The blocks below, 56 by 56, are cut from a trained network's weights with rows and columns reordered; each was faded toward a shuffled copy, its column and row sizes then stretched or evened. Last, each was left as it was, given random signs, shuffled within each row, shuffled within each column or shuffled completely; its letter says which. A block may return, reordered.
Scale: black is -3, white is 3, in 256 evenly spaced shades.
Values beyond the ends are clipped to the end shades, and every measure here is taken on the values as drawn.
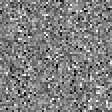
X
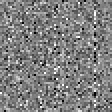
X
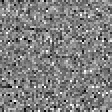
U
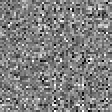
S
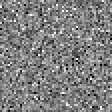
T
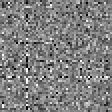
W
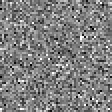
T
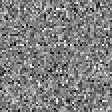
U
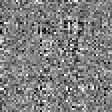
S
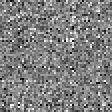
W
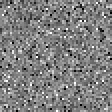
T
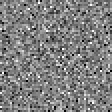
T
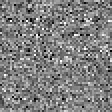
U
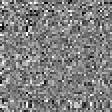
S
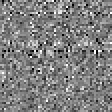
S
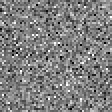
T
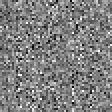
X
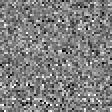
U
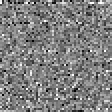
U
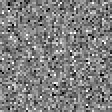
X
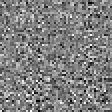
S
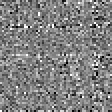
W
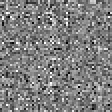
W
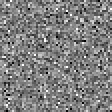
X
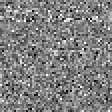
U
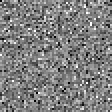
T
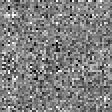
W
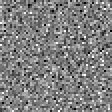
T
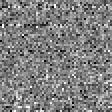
U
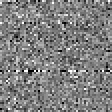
W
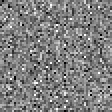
X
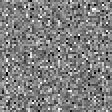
X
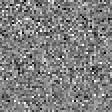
U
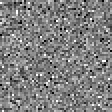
T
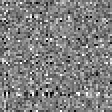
S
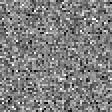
U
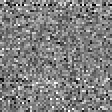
U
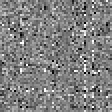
W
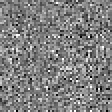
S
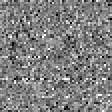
U
